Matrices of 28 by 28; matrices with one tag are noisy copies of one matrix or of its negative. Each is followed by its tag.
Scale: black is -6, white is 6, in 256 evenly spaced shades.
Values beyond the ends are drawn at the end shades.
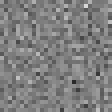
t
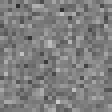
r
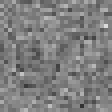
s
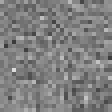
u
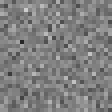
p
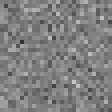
p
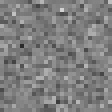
r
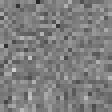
u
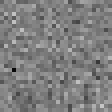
u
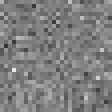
u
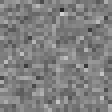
r
